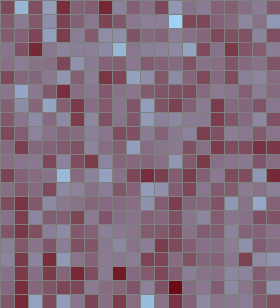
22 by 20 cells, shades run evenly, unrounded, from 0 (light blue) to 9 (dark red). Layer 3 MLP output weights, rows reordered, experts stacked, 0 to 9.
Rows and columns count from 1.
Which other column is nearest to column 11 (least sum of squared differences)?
18
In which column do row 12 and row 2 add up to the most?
15
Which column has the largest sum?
2
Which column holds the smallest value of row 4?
9
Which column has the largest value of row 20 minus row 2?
13
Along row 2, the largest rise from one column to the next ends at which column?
14
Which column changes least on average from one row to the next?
16
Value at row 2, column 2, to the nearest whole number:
4
